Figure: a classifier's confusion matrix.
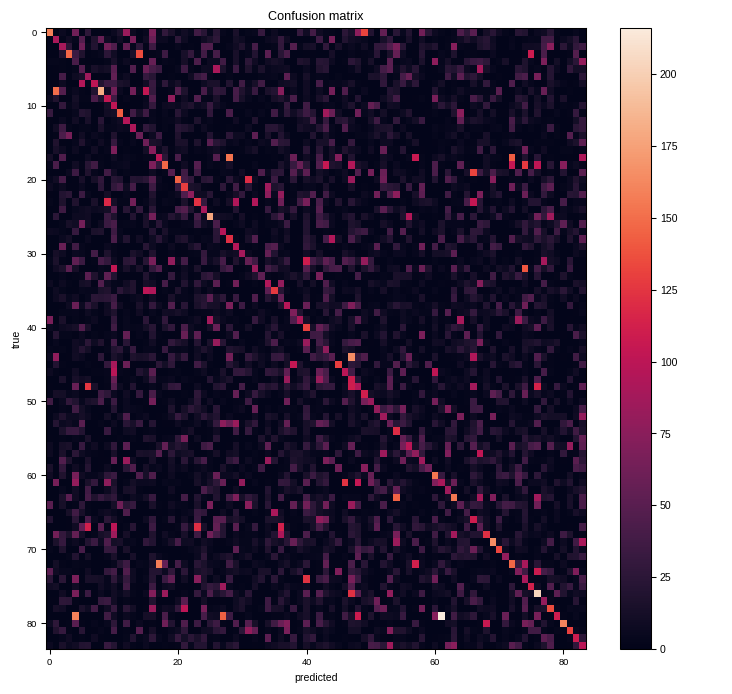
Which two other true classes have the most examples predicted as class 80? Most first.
18, 26
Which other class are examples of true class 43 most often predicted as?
40
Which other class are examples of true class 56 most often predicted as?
81
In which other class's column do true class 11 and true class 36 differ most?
64
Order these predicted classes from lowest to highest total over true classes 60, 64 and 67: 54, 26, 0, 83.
54, 0, 83, 26
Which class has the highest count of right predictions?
76
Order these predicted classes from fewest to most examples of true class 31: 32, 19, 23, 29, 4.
23, 29, 32, 4, 19
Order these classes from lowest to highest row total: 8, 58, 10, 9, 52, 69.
10, 52, 9, 58, 69, 8
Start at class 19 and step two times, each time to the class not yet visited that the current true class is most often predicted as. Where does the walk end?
42
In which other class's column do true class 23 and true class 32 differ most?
74
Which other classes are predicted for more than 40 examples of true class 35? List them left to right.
15, 16, 34
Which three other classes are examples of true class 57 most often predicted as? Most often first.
67, 52, 62
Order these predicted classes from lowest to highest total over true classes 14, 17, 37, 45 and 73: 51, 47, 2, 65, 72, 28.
65, 51, 2, 47, 72, 28
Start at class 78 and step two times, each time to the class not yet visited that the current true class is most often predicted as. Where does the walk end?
34
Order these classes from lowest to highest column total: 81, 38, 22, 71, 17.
22, 71, 17, 81, 38
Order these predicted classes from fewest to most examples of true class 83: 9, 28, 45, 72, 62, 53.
45, 28, 9, 72, 62, 53
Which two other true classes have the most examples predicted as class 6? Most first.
48, 67
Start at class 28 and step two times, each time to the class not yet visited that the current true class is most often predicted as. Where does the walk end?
47
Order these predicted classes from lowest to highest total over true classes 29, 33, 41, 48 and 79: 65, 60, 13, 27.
13, 65, 60, 27
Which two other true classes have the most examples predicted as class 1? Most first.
8, 44
